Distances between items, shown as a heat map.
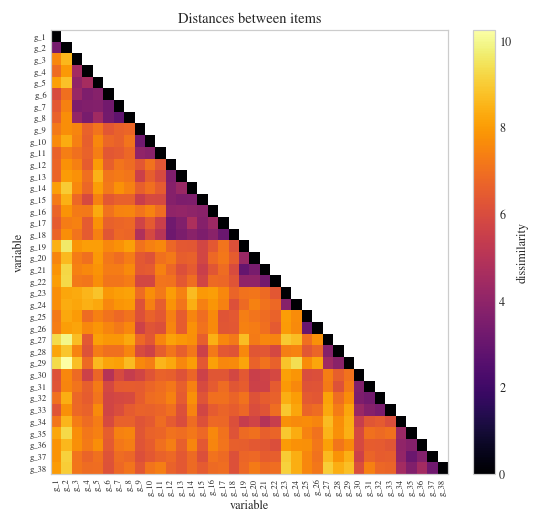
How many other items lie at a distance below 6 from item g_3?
5
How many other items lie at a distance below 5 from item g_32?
3
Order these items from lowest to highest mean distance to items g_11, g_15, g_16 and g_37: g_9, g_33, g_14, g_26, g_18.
g_18, g_14, g_9, g_33, g_26
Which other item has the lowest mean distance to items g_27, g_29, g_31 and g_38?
g_28
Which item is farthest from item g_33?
g_23
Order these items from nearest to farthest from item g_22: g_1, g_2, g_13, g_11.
g_13, g_11, g_1, g_2
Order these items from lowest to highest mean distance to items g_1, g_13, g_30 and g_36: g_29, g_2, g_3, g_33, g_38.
g_33, g_38, g_2, g_3, g_29
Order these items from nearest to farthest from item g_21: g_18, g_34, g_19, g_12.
g_19, g_34, g_18, g_12
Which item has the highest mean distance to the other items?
g_2
